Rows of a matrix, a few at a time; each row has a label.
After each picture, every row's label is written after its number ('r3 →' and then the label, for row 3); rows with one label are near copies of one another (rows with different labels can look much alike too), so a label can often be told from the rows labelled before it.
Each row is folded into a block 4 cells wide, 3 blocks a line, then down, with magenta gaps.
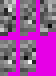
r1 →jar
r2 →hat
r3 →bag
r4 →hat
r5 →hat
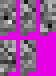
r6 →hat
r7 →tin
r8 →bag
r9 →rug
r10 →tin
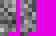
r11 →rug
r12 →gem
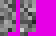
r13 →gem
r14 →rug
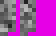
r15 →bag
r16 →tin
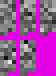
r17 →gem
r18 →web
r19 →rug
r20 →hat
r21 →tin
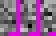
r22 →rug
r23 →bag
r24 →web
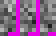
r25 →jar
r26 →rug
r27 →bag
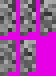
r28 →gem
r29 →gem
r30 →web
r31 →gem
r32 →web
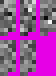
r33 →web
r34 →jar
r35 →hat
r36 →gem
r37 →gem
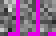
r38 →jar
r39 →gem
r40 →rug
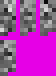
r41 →jar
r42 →web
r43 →tin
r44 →web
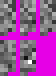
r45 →gem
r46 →rug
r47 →gem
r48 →bag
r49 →hat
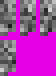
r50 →bag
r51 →jar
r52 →jar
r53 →rug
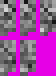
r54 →tin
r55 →tin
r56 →rug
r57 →rug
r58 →bag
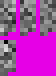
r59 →rug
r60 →web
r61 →gem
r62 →tin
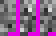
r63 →bag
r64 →jar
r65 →jar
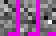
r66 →tin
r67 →rug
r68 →hat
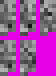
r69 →bag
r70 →bag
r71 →web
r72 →bag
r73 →rug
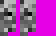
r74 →web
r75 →web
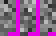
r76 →tin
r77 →jar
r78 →gem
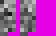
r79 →web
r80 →jar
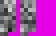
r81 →jar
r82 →rug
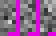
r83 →hat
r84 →gem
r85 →jar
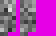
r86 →jar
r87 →rug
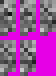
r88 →web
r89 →web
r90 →rug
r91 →rug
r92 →rug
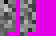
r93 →tin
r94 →gem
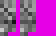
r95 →rug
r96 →rug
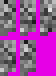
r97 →tin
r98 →rug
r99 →jar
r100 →rug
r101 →tin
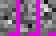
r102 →hat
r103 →bag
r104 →tin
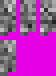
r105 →jar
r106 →bag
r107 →rug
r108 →jar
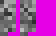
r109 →web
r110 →rug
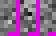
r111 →hat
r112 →web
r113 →gem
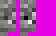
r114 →hat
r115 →hat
